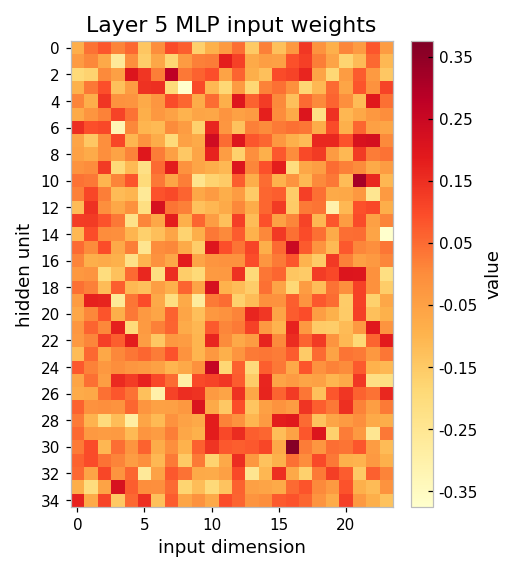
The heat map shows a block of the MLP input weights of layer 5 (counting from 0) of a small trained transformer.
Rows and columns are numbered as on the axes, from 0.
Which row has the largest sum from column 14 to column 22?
7
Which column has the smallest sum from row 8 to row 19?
9
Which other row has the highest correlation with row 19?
6
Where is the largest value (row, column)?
30, 16
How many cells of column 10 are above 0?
17
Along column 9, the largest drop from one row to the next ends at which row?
28
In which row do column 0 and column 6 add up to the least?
26
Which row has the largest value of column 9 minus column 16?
27
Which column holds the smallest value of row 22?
21
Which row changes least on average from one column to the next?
23
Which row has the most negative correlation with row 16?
25
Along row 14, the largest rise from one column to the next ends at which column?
1
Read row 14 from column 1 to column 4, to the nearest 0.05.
0.1 0 0 -0.1
